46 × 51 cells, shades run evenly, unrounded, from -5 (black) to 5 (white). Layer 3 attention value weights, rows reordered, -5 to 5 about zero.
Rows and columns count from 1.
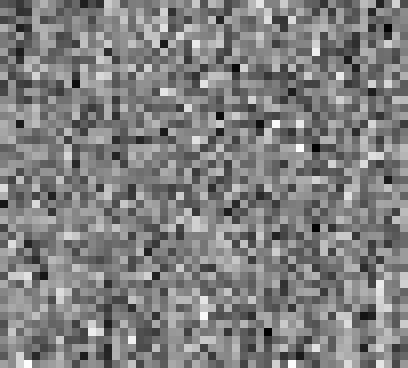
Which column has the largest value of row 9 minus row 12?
37
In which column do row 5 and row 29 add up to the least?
49
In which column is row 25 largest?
44
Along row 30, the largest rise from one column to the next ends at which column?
33
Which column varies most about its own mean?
40
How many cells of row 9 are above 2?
8
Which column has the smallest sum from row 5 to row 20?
45
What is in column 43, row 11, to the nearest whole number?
1
